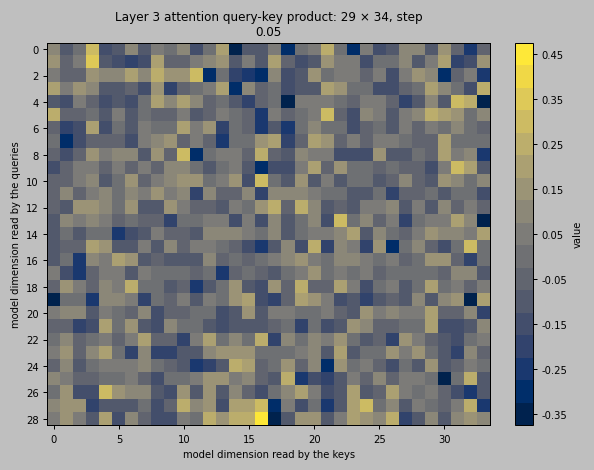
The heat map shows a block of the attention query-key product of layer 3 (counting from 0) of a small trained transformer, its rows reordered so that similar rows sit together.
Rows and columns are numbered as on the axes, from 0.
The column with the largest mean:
20
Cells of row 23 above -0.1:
25
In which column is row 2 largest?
11
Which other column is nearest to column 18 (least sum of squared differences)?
1
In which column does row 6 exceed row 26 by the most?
3
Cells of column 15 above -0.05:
16
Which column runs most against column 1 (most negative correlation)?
9
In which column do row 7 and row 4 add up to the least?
18
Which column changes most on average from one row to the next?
33
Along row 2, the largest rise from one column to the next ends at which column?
17
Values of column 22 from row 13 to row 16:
0.3 0.1 0.1 0.1
